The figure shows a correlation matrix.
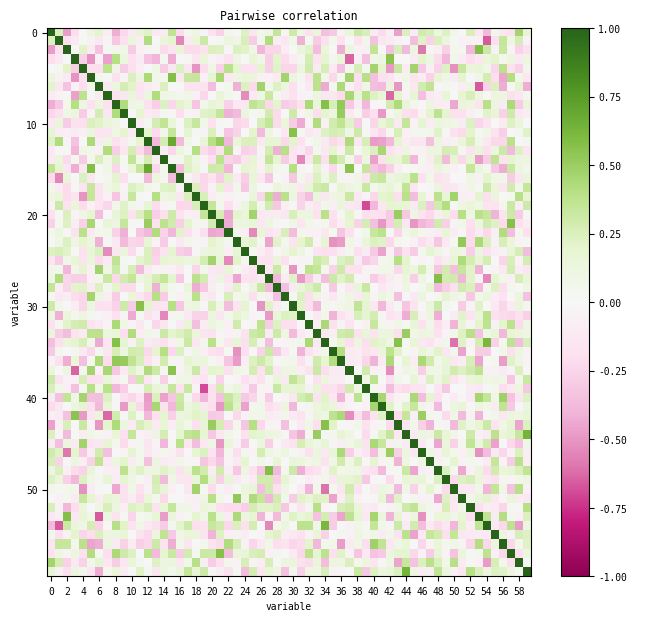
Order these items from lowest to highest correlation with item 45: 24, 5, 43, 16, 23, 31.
24, 5, 23, 43, 31, 16
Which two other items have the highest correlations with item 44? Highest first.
59, 33
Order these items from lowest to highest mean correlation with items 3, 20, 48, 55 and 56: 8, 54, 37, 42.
37, 54, 42, 8
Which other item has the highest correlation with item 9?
36
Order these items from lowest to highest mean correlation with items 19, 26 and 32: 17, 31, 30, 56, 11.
30, 11, 31, 17, 56
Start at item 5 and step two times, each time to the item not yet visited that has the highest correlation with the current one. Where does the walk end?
12
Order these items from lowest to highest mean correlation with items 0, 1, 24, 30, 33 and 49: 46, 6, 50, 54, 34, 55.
54, 34, 55, 50, 6, 46
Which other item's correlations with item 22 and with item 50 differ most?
4
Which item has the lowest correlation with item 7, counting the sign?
42
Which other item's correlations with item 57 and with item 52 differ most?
21
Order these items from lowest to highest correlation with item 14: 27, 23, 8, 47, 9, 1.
23, 47, 9, 1, 8, 27
